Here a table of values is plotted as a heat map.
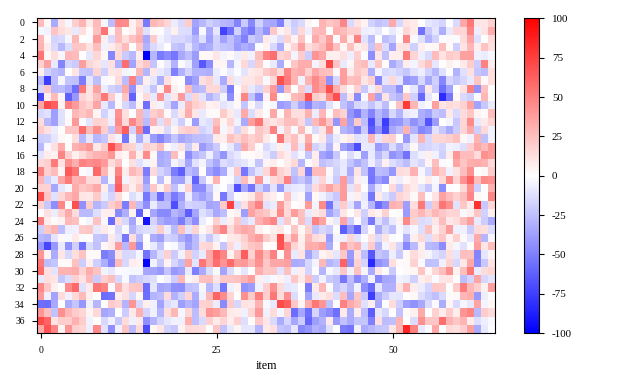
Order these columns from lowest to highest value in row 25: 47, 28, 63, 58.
47, 63, 28, 58
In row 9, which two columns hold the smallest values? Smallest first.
57, 0
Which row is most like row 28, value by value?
33
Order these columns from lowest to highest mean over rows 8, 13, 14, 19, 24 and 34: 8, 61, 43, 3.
3, 8, 43, 61
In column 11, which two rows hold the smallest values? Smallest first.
23, 5
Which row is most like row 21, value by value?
30
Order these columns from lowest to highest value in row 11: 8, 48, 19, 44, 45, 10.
45, 44, 48, 19, 10, 8
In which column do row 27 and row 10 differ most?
1
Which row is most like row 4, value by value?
24
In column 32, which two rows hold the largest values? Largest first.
4, 24
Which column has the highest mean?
61
